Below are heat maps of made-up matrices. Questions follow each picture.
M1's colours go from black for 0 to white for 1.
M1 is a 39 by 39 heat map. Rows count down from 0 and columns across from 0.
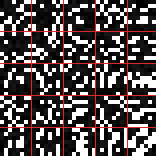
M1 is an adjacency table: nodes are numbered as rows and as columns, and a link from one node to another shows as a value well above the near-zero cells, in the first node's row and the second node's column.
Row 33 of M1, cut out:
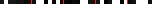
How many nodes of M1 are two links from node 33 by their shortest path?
10
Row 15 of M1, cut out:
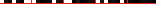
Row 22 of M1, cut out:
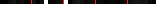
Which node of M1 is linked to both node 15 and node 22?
node 16
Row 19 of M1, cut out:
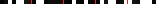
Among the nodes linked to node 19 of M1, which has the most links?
node 25
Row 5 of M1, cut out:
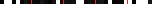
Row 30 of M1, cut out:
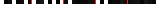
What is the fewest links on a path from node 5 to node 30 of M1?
4
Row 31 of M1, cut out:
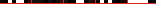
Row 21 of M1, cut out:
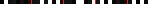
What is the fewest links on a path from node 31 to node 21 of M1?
2
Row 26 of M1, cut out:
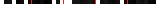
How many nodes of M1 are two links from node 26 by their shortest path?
5
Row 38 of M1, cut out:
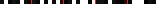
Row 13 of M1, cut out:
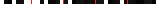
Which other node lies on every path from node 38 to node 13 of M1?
node 9
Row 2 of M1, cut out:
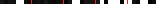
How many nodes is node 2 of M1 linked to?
12
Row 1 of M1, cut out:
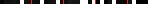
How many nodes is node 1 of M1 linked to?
11
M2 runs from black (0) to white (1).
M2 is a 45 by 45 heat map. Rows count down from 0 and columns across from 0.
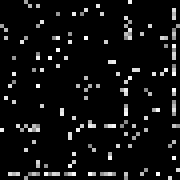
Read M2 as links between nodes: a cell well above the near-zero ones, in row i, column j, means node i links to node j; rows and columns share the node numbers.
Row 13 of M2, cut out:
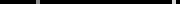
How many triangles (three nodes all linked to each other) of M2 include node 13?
1
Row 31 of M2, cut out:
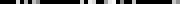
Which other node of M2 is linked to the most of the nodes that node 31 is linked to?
node 43
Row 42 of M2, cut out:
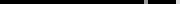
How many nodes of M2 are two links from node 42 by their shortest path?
5
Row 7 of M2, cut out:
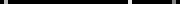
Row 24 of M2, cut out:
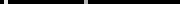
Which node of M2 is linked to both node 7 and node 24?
node 1
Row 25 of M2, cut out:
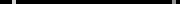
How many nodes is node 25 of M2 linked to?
2
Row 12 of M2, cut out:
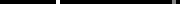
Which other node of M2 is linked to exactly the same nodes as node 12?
node 16
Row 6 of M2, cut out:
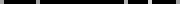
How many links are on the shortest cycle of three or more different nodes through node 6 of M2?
3
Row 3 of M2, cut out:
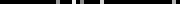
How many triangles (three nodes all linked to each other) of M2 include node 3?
3
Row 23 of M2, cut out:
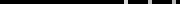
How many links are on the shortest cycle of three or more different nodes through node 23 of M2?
3
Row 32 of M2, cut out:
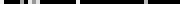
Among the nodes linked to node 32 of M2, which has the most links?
node 9
